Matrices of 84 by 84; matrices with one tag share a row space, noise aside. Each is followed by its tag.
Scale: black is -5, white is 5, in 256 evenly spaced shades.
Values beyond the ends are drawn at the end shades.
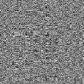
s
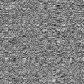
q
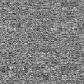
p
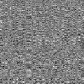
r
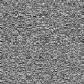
r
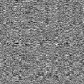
s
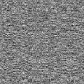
p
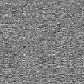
q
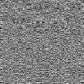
r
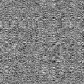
q
